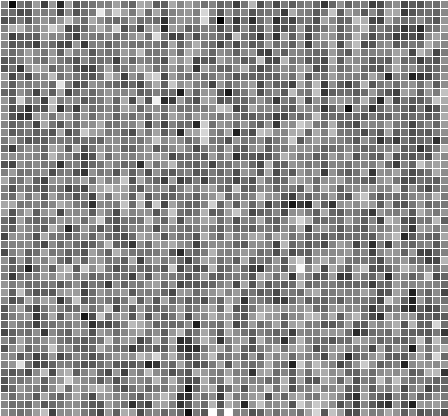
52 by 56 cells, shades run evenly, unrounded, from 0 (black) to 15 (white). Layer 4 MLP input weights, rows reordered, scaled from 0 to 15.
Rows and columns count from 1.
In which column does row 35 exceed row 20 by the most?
54
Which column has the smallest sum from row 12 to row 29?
52
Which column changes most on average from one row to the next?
20
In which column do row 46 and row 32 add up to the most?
3
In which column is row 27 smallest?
47
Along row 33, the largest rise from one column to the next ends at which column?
56
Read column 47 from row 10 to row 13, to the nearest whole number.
10 5 9 7
